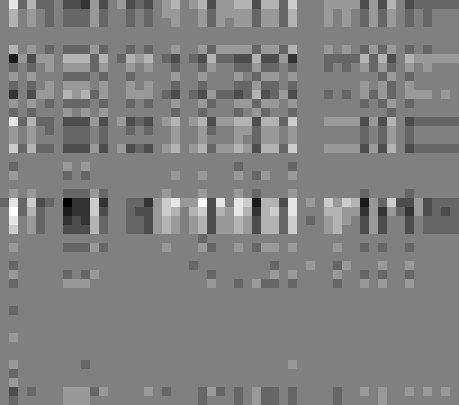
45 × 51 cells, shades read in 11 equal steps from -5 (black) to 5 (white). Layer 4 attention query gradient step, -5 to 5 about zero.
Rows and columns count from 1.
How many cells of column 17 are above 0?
5
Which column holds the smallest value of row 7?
2
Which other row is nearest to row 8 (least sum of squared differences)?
10
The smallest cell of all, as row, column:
23, 8
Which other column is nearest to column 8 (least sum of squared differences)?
29
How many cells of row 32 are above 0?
8
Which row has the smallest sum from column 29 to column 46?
7
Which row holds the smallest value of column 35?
25
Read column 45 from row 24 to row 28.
-1 0 0 0 0
